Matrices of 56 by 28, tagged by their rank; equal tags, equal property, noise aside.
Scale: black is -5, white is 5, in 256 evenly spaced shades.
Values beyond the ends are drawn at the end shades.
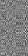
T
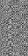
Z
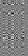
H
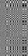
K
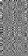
T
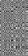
T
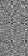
Z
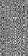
Z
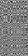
T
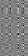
K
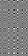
K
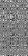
Z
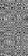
Z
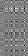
K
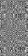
Z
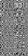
Z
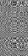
T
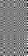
K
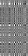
K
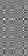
K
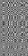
H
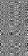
T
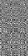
T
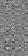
Z
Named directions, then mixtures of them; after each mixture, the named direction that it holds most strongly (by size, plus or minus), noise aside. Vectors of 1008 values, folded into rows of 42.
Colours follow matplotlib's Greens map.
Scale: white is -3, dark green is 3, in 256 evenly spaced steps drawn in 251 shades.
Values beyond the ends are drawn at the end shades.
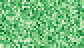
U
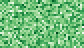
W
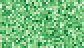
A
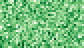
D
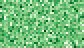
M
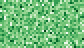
M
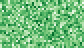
A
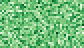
W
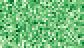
D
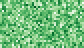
A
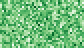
A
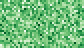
U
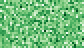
M
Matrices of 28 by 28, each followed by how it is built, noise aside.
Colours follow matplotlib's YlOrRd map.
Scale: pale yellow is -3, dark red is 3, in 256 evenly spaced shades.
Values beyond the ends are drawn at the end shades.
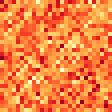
Hankel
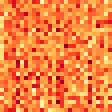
blocks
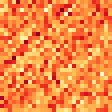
Hankel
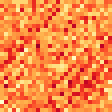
Hankel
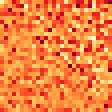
upper triangular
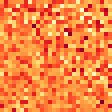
upper triangular
